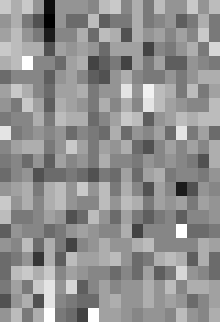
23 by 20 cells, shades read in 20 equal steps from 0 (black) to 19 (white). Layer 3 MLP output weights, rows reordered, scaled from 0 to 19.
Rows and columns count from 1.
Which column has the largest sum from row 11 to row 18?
12
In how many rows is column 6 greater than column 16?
10
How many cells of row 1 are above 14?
4
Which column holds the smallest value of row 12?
19
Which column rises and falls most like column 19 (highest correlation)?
13
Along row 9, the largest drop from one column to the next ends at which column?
14
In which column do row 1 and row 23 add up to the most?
9
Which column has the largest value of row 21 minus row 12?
5
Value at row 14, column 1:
11
